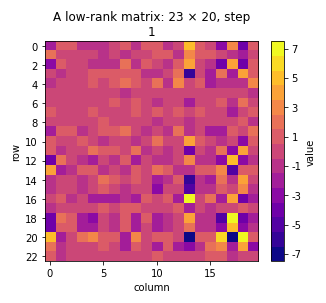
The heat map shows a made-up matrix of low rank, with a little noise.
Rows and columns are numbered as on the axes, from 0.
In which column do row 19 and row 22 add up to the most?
17
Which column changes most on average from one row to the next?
13
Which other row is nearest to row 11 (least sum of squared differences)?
3
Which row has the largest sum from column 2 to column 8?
20
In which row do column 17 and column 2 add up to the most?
18
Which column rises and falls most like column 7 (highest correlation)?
12
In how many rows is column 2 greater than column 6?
6
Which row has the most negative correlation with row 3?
16
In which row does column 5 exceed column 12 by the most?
21
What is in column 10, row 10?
2
